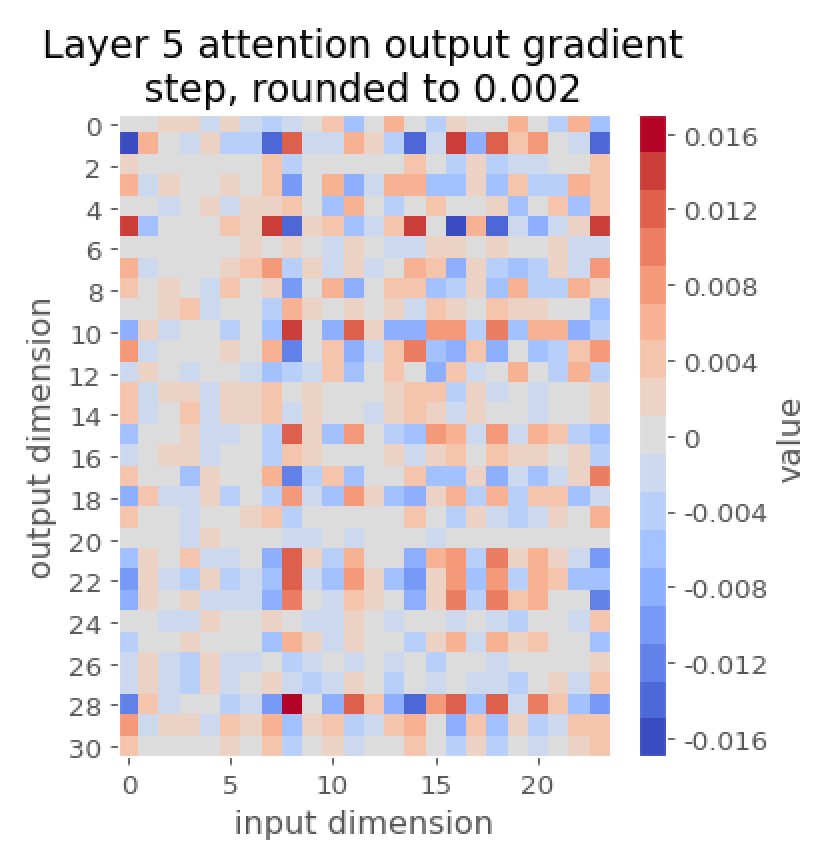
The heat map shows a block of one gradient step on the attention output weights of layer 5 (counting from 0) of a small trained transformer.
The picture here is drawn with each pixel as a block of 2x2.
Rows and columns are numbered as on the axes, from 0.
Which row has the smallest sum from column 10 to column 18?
17
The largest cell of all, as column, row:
8, 28
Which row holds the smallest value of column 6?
1
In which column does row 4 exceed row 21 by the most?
23
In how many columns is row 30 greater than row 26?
14
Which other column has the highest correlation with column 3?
9
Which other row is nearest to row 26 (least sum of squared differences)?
20
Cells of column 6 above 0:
8
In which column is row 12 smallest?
15
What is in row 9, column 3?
0.004
